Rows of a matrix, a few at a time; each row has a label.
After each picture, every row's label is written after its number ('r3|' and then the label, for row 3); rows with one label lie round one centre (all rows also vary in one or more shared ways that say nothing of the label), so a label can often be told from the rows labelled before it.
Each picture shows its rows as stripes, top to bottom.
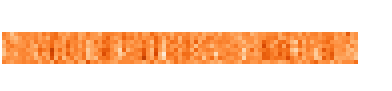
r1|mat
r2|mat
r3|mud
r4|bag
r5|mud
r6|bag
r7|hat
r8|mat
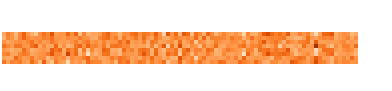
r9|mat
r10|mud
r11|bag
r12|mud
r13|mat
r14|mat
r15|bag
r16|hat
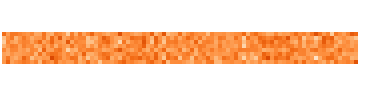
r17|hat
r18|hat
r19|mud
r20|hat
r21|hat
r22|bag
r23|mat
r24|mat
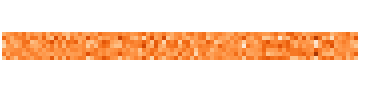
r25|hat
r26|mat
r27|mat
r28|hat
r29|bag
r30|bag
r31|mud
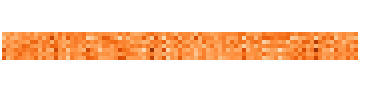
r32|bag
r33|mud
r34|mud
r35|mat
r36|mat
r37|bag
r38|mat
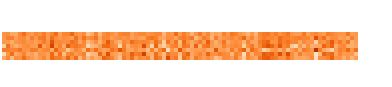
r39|mat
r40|bag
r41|mat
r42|mud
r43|mud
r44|hat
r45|mat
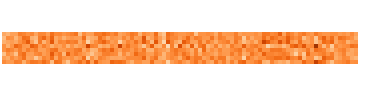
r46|bag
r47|hat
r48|bag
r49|bag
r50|mud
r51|mud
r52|hat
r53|mud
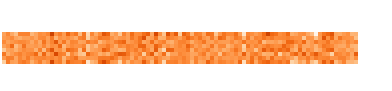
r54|mat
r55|hat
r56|mat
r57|hat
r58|bag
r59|mat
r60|mud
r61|mud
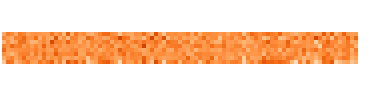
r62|mud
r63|mat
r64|mat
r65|hat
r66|mat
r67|mat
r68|hat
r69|mud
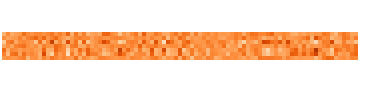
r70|mud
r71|mud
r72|bag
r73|mat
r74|hat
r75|hat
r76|mat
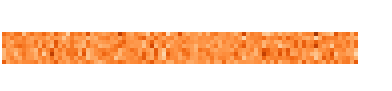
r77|mud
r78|hat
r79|mat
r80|mat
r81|bag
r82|bag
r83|hat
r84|mat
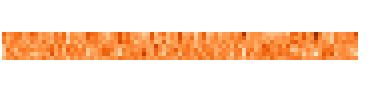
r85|bag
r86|bag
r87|hat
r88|bag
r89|mud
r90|hat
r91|hat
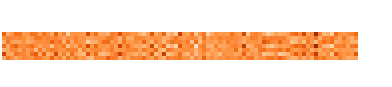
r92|bag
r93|mud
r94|mud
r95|bag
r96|bag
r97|mat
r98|mud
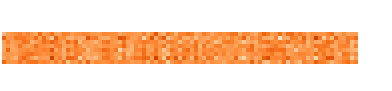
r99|bag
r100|mat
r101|mat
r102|mud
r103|mud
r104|mud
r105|mat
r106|mud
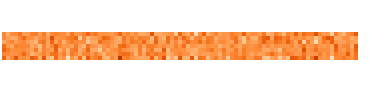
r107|bag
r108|mat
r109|hat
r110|mat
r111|mat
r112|mat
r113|hat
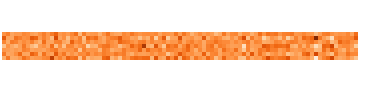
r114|mat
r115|mud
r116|hat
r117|hat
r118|mat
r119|mud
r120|mat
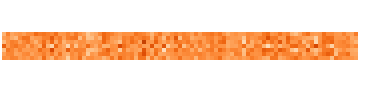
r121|mud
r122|mat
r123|hat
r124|hat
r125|mud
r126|hat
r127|hat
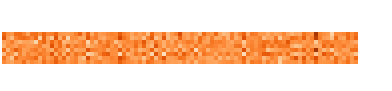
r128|mud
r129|mat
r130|hat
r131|mud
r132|bag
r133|mud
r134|mat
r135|mat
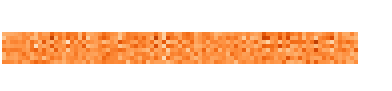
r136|bag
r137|bag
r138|hat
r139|bag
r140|mud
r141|mud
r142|bag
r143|mud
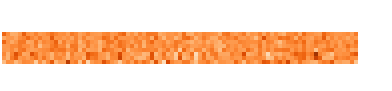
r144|mat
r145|bag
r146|mat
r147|mat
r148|mat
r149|bag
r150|bag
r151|bag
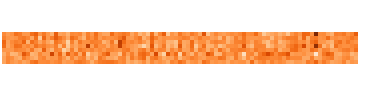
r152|mud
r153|mat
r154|hat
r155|bag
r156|hat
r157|mat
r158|hat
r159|mud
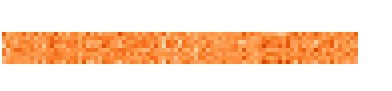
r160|mat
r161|bag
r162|mat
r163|bag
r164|bag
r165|mat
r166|bag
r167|bag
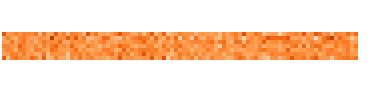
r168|mat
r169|mat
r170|hat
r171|mat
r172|mat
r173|hat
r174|hat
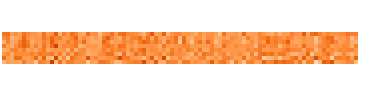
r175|mat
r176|mat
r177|mat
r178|mat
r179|hat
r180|mud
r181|mat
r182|hat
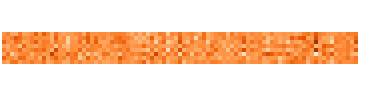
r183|mud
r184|bag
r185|mud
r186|hat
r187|mud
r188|mat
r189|mat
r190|hat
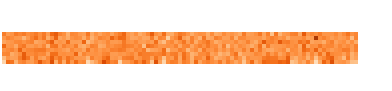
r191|mat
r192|mud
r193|bag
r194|mat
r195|mud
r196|mat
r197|mat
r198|mud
